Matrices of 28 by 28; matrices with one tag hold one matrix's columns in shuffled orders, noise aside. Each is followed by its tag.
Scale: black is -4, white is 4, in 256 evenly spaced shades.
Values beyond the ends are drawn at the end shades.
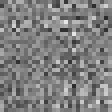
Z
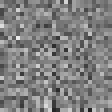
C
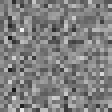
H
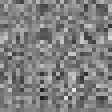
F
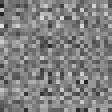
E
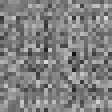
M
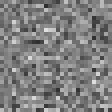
H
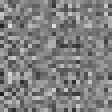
E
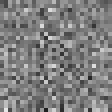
C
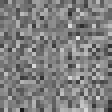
C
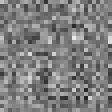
F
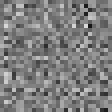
E
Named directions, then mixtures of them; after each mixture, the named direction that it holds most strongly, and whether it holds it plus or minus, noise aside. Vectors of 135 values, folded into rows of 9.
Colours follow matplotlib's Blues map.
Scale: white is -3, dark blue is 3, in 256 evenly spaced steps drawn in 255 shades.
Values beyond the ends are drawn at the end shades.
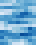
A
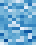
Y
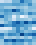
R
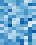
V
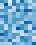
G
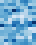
R, plus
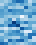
Y, minus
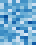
G, plus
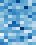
Y, minus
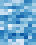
A, plus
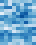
A, plus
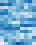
A, minus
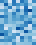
G, plus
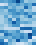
Y, minus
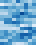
A, plus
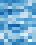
A, minus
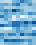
R, plus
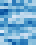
A, minus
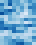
A, minus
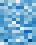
Y, plus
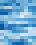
A, minus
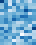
G, plus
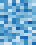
G, plus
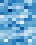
Y, minus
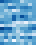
R, minus
